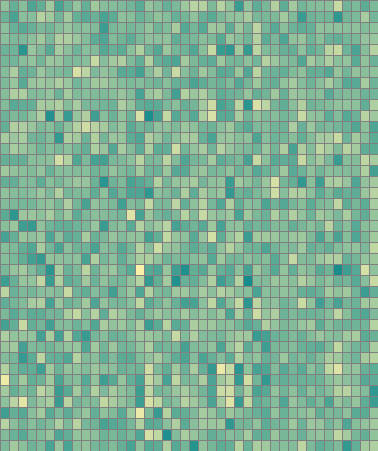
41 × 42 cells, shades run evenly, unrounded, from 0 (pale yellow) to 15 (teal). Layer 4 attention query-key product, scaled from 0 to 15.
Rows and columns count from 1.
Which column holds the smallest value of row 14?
20
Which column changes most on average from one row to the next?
38
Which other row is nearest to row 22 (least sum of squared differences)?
28
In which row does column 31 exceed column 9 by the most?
7
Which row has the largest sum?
25
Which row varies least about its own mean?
16
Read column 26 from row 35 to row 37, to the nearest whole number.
4 3 2
